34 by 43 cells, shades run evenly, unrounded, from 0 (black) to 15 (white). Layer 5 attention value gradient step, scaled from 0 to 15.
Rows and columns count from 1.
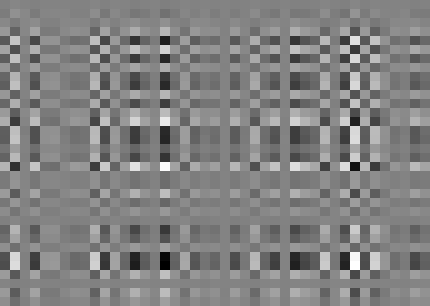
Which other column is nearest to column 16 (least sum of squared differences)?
25
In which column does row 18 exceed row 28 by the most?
36
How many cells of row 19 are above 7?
32
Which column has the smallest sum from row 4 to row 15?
17
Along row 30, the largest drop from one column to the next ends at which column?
37
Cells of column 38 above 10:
11
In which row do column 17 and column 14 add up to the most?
19
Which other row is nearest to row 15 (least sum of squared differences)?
7
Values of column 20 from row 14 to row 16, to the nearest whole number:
10 6 6
